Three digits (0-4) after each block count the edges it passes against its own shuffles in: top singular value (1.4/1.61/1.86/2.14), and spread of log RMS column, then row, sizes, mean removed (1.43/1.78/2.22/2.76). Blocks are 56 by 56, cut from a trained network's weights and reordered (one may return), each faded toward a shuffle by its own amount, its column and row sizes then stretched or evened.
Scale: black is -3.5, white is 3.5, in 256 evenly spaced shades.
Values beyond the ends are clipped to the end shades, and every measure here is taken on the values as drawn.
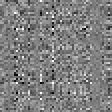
3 4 2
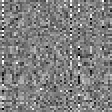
3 3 1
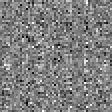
2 3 0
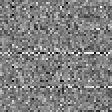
4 0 3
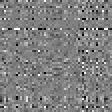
4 3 4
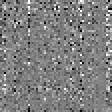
1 4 3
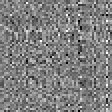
4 3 1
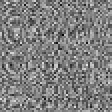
4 0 2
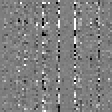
3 4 1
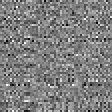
4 2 3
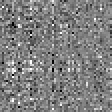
3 3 2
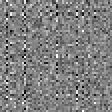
4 4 1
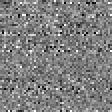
1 0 3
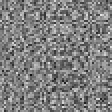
4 2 0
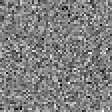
1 0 1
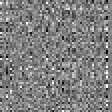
4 4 0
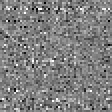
1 1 3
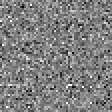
0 1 1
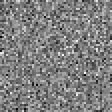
0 1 0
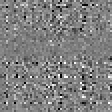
3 3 4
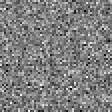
1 0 1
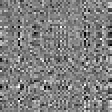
4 3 3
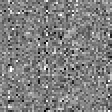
2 3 1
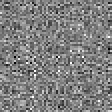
4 2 2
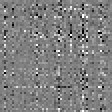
2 4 3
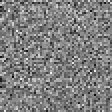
3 1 0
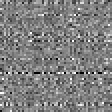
4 0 4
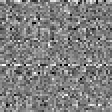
4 0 3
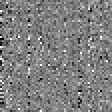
1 4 0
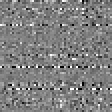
3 1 4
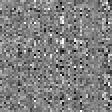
1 4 1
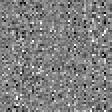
2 3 0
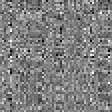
3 3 2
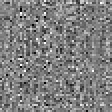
3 3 0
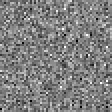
1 1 0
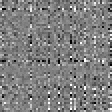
4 4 3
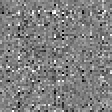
0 3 2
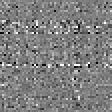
2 2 4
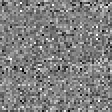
0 0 3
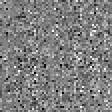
0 3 1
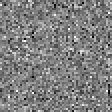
1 1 2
